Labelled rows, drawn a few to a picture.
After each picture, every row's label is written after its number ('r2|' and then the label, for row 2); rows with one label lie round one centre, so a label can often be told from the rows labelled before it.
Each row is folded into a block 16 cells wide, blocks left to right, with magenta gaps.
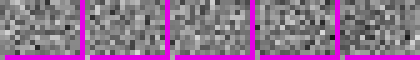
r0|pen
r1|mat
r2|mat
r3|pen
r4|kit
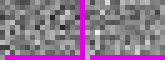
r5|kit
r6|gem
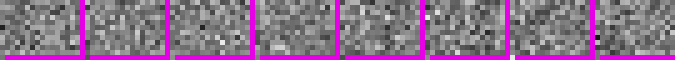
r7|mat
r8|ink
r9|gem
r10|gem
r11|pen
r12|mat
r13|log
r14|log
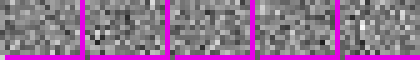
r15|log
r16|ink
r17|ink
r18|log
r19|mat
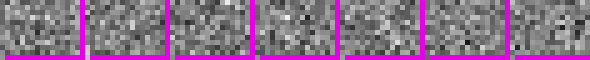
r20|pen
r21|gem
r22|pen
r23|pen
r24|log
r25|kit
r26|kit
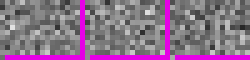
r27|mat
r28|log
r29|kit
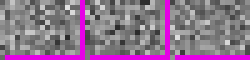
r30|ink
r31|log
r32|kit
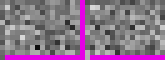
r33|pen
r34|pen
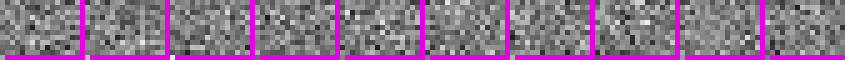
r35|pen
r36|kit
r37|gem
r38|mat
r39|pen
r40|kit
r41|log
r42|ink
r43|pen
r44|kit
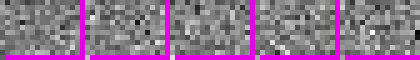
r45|kit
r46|log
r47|log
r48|gem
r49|gem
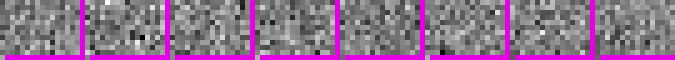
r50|kit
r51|gem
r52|log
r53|pen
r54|ink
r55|gem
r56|ink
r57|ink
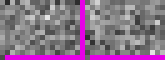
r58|pen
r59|log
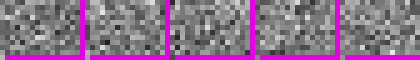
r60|log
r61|log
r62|ink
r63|mat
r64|log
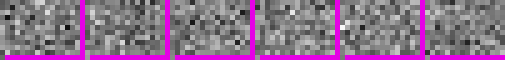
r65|ink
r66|pen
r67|log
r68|mat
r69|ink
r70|log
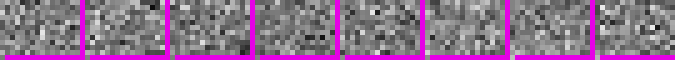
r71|log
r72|mat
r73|gem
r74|gem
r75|ink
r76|gem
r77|kit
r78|pen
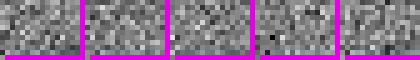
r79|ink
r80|kit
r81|mat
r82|mat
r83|pen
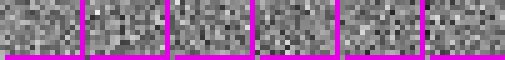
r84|log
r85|mat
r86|gem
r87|gem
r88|mat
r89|pen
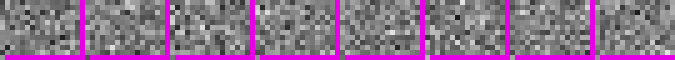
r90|kit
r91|ink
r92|kit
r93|log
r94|ink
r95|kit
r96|mat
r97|ink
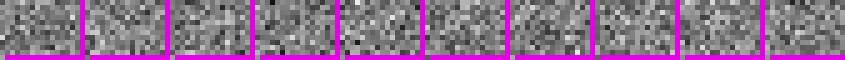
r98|mat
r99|mat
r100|kit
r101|log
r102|pen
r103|mat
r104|log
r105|pen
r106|log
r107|pen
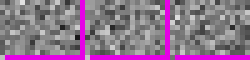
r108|pen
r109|gem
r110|pen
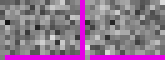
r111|pen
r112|ink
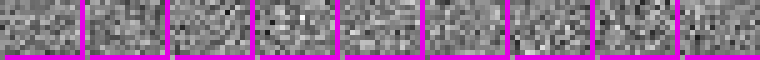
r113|pen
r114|log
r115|log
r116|pen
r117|gem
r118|kit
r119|kit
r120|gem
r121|ink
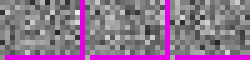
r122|pen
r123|pen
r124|ink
